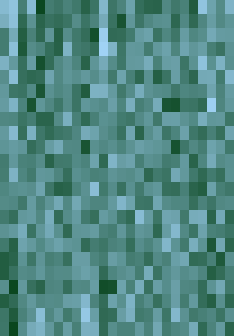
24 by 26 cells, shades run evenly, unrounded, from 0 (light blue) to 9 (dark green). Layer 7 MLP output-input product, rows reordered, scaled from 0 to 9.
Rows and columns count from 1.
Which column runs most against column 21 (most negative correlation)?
25
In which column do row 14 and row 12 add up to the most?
22
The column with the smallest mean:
15
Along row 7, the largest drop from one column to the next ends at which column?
11
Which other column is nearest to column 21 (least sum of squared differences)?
9
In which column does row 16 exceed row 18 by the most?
7
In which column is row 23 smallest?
10
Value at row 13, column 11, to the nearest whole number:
5
